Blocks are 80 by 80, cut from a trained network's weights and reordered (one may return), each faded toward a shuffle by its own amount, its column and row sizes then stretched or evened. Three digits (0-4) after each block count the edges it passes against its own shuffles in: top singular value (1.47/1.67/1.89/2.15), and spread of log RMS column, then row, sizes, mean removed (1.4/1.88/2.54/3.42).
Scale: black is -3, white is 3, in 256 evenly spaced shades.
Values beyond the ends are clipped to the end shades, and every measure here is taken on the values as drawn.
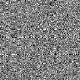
4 1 2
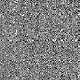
4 2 2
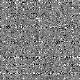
0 2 3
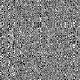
4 3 1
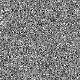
0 0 2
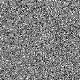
0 1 0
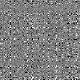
3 3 3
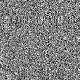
3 1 0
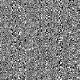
2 3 0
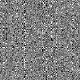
3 3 1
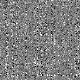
0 3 1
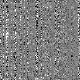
0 4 1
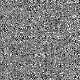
0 2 2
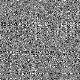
1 0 3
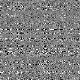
1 2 4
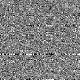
4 1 2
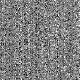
2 2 0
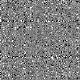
1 3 3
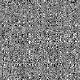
2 3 2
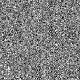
1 1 0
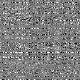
2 1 4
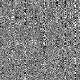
3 3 1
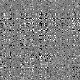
4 3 3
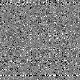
3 2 2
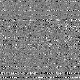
3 2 4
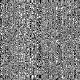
3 3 0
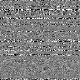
2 0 4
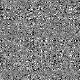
0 2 3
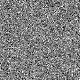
0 1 0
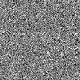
3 1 0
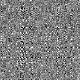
4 3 2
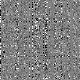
0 4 2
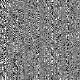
1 4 0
